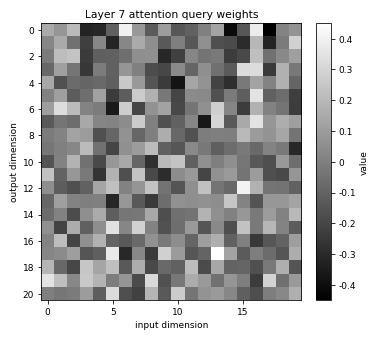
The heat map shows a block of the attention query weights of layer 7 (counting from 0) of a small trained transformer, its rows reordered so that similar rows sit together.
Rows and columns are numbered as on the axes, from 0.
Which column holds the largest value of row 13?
14
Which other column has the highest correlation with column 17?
3
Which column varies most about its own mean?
5
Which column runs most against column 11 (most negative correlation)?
9
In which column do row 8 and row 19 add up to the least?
7
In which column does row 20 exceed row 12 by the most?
10
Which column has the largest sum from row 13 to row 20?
13
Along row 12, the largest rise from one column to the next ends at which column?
15
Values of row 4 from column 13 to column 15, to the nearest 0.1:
-0.2 -0.3 0
